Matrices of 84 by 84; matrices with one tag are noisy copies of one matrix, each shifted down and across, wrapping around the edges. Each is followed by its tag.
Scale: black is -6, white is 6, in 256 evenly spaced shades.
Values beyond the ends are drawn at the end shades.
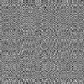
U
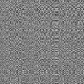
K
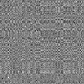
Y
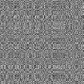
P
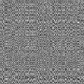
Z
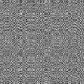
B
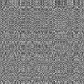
U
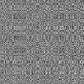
P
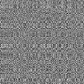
P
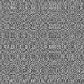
P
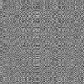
K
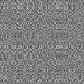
P
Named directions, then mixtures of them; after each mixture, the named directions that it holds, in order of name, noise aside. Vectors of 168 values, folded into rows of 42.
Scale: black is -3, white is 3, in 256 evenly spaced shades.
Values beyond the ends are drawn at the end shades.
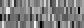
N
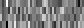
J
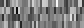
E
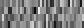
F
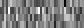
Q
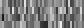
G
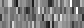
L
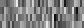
F, L, Q.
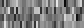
E, Q.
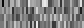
E, J, L.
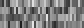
E, F.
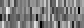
N.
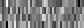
J.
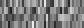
E, F.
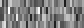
Q.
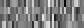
L, N, Q.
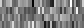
F, L.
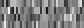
E, Q.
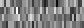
E.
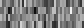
F, G, N.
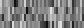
G, L.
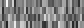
G, J, L.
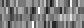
E, F, L.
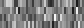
J, L.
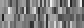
F, G.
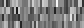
E.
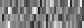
F.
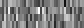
Q.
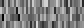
E, G, J.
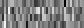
Q.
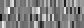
N, Q.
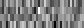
F, J, Q.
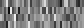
G, J, Q.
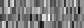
J, N, Q.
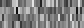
E, L.
